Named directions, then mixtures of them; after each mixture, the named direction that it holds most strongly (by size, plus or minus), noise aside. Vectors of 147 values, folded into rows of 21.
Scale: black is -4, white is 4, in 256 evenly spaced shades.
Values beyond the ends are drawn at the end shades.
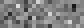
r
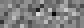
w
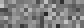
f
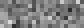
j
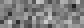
r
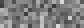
f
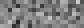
j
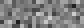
w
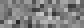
w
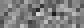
w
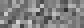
w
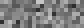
w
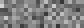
f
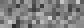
j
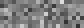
f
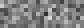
f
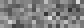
j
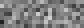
w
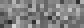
j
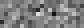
w
